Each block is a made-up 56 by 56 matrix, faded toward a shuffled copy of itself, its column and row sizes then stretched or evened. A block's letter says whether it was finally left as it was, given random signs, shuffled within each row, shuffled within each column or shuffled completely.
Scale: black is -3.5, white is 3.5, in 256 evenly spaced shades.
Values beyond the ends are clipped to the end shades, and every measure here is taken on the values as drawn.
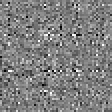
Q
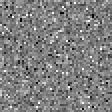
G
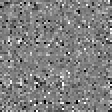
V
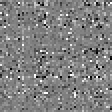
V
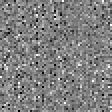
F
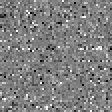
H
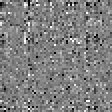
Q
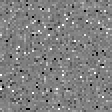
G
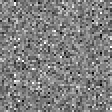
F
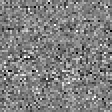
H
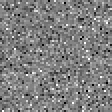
G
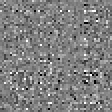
Q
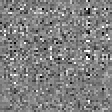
V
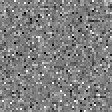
G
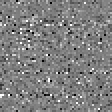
H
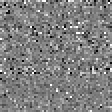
H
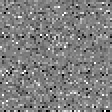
H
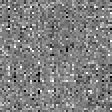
Q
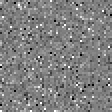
F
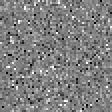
G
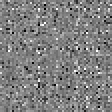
Q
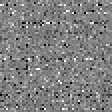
H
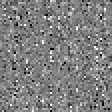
F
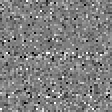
H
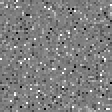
G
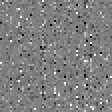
F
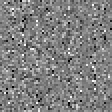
F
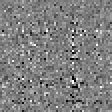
V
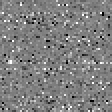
H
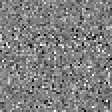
H
